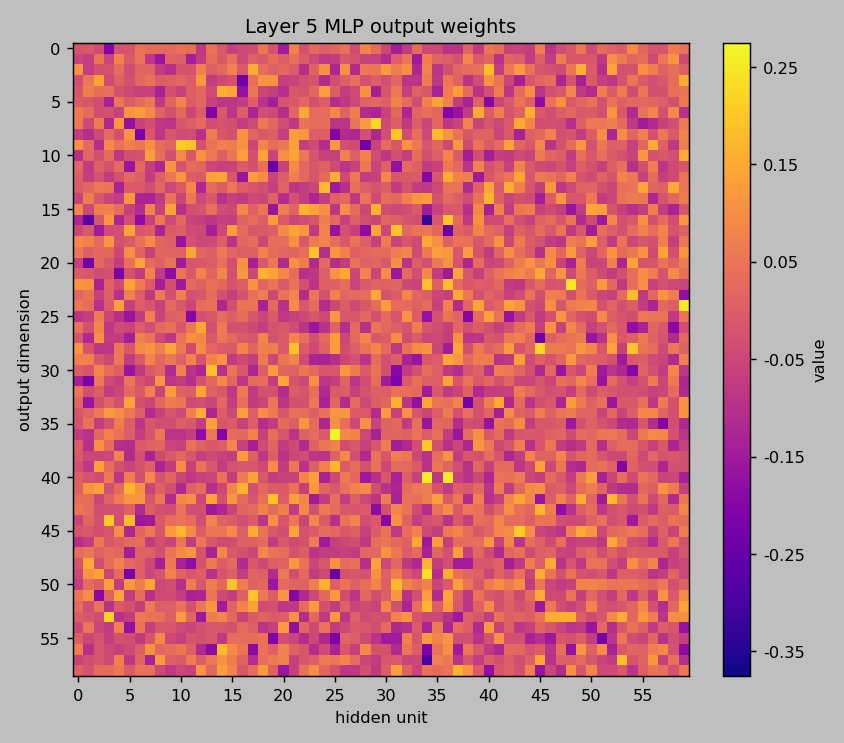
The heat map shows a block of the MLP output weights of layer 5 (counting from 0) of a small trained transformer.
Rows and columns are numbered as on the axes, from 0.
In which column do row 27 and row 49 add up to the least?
5
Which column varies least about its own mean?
27
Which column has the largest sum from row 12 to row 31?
21
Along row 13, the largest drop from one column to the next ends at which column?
25
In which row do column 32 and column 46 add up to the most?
53
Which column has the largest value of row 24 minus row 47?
59
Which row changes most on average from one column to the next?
42
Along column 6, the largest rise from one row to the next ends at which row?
9
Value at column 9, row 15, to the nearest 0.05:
0.15
